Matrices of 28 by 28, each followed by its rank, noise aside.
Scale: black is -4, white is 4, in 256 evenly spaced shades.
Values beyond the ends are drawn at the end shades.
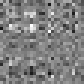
three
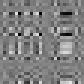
two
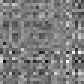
two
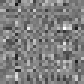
three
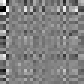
one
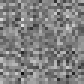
three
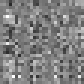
three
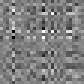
two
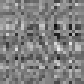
two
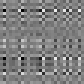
one
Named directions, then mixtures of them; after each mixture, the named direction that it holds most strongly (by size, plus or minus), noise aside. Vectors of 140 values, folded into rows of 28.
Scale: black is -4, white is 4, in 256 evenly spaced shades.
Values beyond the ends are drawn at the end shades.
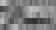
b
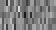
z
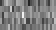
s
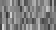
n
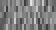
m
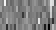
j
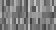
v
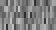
z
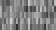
v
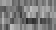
b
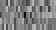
z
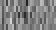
z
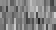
m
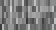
v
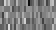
s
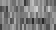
m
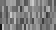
n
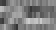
b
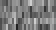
m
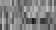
n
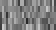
n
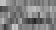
b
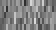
m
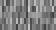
v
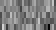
n
